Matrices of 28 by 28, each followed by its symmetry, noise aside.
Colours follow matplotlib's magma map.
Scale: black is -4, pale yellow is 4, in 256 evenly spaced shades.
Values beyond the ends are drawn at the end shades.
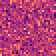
no symmetry.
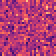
mirrored top to bottom.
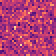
mirrored top to bottom.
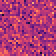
symmetric across the other diagonal.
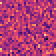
antisymmetric.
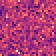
antisymmetric.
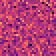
symmetric across the other diagonal.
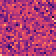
symmetric across the other diagonal.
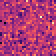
mirrored top to bottom.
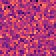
antisymmetric.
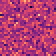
no symmetry.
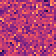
symmetric across the other diagonal.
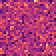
mirrored top to bottom.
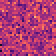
symmetric across the other diagonal.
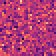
no symmetry.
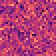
no symmetry.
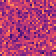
symmetric across the other diagonal.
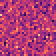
no symmetry.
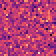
no symmetry.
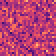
symmetric across the other diagonal.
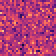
antisymmetric.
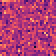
antisymmetric.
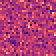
symmetric across the other diagonal.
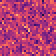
symmetric across the other diagonal.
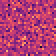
antisymmetric.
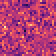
antisymmetric.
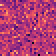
antisymmetric.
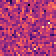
no symmetry.
